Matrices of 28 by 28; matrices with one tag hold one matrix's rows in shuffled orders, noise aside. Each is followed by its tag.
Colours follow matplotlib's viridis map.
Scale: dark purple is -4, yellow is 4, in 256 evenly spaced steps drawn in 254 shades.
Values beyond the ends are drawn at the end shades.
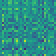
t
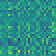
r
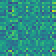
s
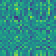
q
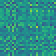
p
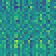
q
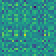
t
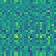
q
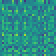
t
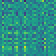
t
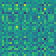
t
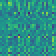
r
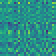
r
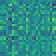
s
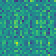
q
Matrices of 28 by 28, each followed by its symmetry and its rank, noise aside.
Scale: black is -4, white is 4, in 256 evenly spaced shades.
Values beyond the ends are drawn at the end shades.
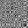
symmetric, rank four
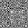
no symmetry, rank four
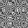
symmetric, rank four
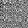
no symmetry, rank six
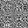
antisymmetric, rank four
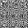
no symmetry, rank four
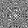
symmetric, rank four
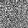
no symmetry, rank six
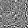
symmetric, rank four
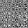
antisymmetric, rank four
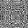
antisymmetric, rank four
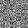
no symmetry, rank four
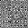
no symmetry, rank six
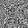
no symmetry, rank four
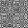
no symmetry, rank four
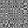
antisymmetric, rank four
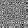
antisymmetric, rank four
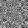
antisymmetric, rank four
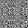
no symmetry, rank four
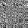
no symmetry, rank four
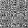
symmetric, rank four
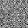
no symmetry, rank six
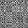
no symmetry, rank four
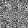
no symmetry, rank six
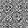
symmetric, rank four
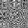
no symmetry, rank four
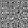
antisymmetric, rank four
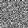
no symmetry, rank six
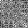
symmetric, rank four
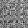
antisymmetric, rank four
